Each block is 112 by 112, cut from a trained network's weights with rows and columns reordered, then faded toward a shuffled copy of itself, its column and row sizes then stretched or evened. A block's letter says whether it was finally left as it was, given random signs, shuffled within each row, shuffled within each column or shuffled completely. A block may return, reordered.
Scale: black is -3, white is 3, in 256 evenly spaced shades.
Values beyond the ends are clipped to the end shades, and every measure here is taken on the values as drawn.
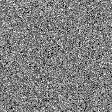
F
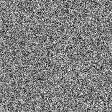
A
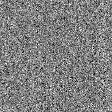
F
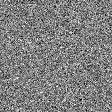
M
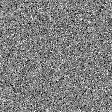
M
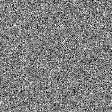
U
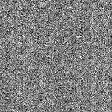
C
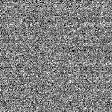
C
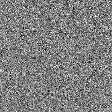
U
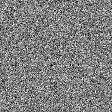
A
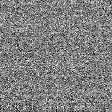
C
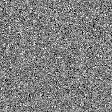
U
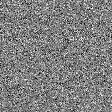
A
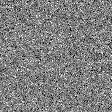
M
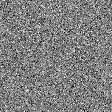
M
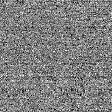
C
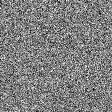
M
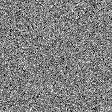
F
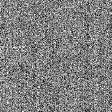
C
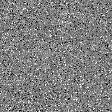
U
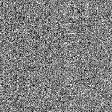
C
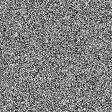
F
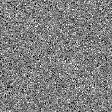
C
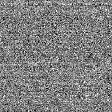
C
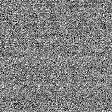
C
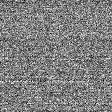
A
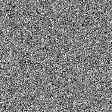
U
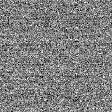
C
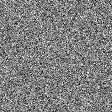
M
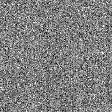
C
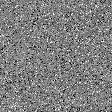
M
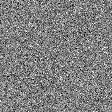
M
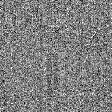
C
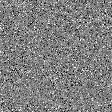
A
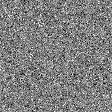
A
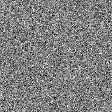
F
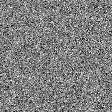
A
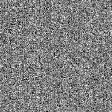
C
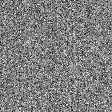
F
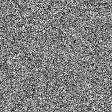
U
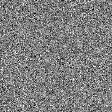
U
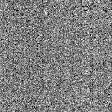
C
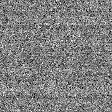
A
